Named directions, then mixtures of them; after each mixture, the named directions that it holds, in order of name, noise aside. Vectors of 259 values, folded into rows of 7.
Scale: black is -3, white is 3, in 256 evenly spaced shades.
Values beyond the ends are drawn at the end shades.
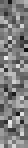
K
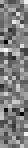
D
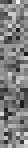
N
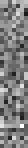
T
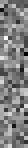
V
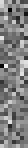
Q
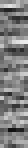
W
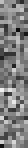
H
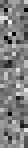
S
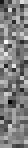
H, Q.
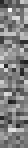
H, Q, W.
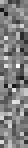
H, K, V.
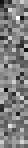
K, Q, V.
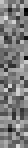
Q, S, T.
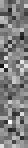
K, Q.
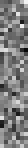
D, K.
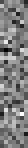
D.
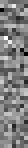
V, W.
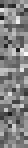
V, W.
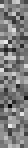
D, K, N.
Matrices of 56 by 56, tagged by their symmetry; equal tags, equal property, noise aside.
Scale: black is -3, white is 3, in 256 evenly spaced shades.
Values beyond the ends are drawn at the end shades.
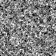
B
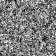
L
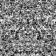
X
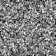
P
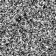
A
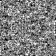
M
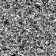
L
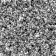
B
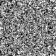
M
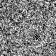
A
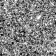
B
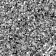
A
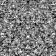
X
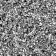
A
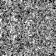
M
